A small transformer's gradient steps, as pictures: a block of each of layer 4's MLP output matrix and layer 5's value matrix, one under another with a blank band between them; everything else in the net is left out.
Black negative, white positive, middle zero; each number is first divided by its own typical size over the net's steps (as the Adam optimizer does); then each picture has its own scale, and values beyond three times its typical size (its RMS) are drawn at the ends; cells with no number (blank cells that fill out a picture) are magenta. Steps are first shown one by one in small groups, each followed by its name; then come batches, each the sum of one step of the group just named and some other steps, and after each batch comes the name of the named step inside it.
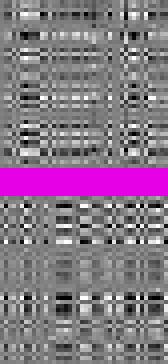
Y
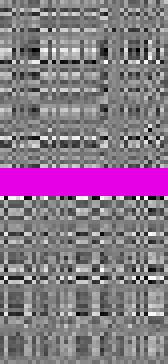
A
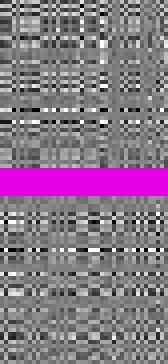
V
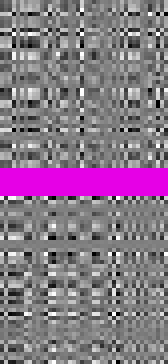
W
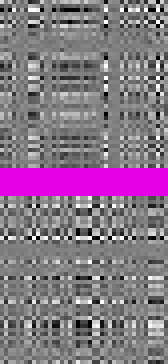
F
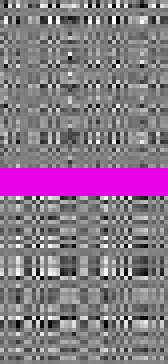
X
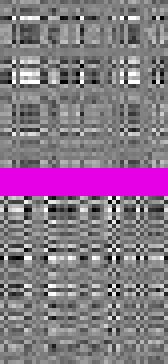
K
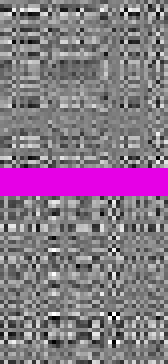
W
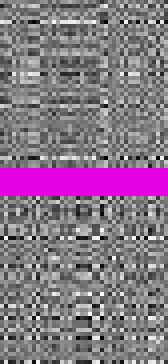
K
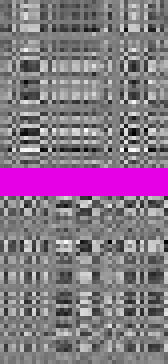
Y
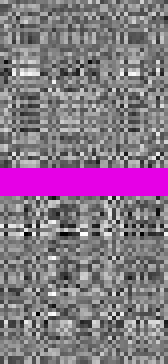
K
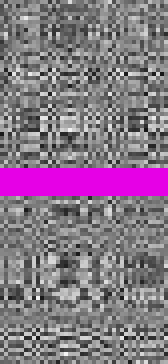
K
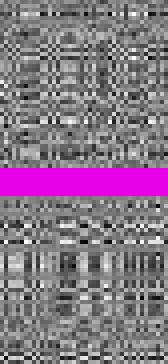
Y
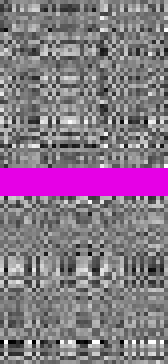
A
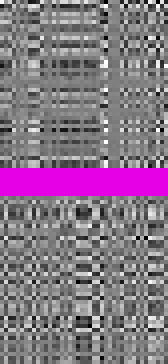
F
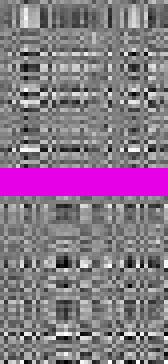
Y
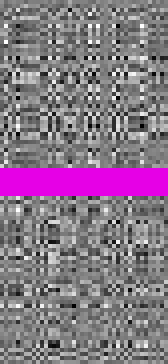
K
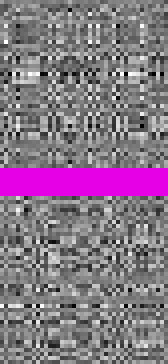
K
